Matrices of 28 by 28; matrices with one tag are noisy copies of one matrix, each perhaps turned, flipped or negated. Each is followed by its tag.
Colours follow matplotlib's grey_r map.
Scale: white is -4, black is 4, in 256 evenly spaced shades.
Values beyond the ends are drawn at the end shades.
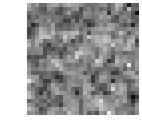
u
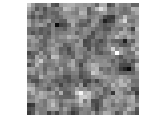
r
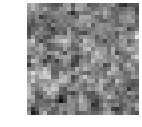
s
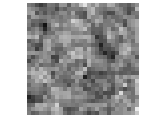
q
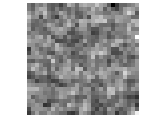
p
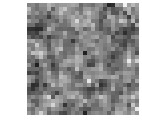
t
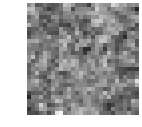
s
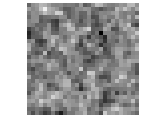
u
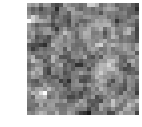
q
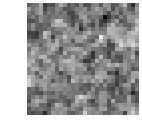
s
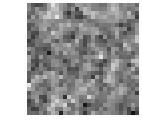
t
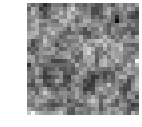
q
